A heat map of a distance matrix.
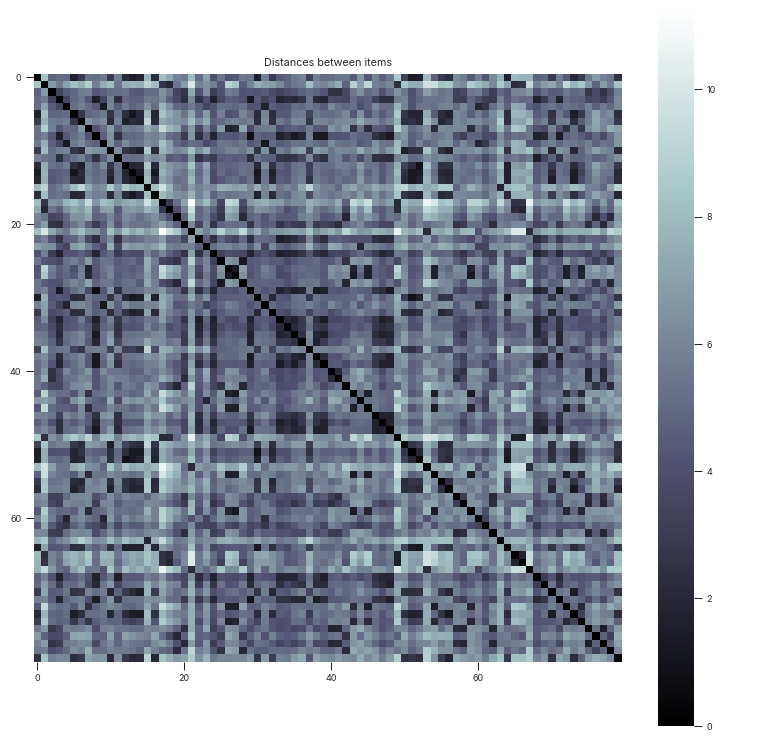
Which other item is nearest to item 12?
52
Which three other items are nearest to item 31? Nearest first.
9, 4, 60
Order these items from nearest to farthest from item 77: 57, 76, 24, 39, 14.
57, 24, 39, 76, 14
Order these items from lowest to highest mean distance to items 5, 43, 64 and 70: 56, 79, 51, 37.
51, 56, 79, 37
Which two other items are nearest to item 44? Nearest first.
23, 61
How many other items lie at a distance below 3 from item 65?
5
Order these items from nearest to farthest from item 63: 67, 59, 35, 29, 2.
2, 35, 29, 67, 59
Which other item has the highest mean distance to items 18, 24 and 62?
21
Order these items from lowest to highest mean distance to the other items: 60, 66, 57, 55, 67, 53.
57, 55, 60, 66, 67, 53
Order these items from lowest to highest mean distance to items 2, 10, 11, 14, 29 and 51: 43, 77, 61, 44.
61, 77, 43, 44
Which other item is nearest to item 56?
73
